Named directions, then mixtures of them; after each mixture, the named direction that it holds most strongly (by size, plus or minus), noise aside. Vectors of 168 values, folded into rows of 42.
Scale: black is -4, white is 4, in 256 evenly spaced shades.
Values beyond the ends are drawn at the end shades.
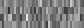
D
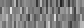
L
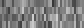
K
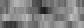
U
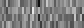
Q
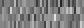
L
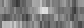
U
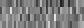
L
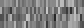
L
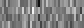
Q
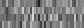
Q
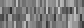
L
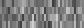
K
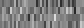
L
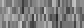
K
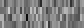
D
